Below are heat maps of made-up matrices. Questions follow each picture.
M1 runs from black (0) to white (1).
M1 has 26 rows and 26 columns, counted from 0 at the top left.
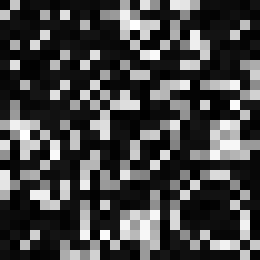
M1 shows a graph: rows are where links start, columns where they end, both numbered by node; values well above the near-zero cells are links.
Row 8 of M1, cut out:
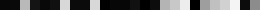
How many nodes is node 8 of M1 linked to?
11
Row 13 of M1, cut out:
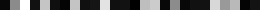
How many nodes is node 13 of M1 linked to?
11
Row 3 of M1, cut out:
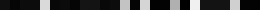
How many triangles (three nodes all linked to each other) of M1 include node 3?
5
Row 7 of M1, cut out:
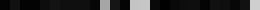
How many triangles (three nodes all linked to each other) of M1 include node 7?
3
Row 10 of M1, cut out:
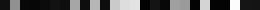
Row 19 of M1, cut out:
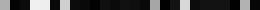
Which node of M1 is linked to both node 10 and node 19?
node 18
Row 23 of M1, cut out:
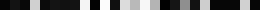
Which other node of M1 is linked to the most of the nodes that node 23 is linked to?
node 17
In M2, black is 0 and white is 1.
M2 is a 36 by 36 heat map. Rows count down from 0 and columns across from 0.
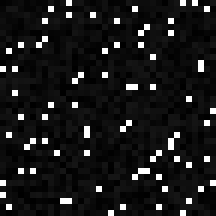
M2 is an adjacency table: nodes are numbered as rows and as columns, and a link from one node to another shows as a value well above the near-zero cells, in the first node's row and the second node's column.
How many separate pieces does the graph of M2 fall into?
3
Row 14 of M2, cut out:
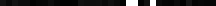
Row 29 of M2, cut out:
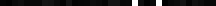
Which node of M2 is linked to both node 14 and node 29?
node 22
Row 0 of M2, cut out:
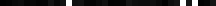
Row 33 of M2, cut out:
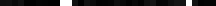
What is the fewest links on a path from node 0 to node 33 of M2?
2
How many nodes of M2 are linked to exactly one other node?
10
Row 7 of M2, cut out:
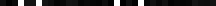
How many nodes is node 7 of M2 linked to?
4
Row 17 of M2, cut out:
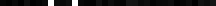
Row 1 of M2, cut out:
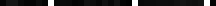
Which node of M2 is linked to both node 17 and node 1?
node 8
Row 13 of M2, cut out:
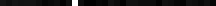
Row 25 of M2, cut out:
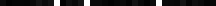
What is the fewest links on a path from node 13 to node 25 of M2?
7
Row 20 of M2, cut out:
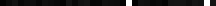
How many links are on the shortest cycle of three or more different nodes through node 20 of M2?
6
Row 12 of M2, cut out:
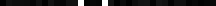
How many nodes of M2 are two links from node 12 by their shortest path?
1
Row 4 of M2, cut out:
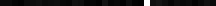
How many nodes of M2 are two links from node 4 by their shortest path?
1
